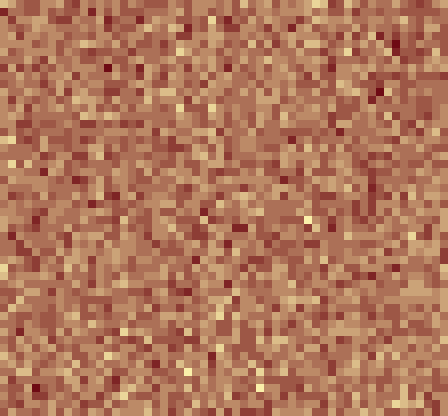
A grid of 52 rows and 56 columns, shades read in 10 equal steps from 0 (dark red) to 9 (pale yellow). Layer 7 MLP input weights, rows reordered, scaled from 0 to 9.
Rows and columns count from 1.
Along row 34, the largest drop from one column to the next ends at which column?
2
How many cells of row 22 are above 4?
24
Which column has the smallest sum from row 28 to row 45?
25
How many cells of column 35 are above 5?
10
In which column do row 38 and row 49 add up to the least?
5
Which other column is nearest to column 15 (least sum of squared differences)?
46
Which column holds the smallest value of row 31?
29
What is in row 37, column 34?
4
